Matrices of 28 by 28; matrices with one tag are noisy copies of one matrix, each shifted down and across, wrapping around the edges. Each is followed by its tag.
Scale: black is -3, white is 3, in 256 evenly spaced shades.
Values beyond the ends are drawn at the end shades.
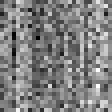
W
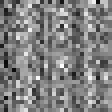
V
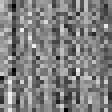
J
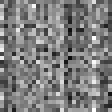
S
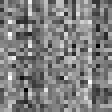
S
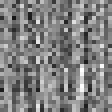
J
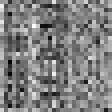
S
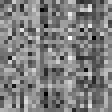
S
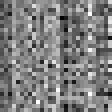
S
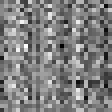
V
